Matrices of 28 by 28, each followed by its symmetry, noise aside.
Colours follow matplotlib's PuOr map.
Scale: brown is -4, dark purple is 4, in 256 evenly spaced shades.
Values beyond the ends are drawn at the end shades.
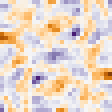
same after a half turn.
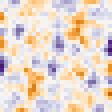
same after a half turn.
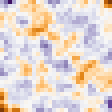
symmetric across the other diagonal.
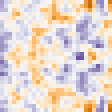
mirrored top to bottom.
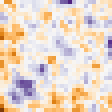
symmetric across the other diagonal.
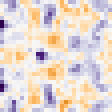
mirrored top to bottom.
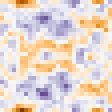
mirrored top to bottom.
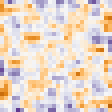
same after a half turn.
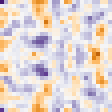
mirrored top to bottom.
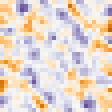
same after a half turn.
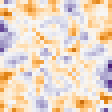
same after a half turn.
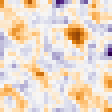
symmetric across the other diagonal.
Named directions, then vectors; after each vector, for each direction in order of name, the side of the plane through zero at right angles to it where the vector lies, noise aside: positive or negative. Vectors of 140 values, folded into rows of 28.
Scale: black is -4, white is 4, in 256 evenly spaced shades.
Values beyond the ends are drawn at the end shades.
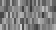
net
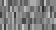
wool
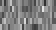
positive, negative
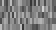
positive, negative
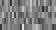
negative, positive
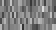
positive, negative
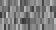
positive, positive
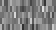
positive, negative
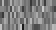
positive, negative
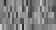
positive, negative
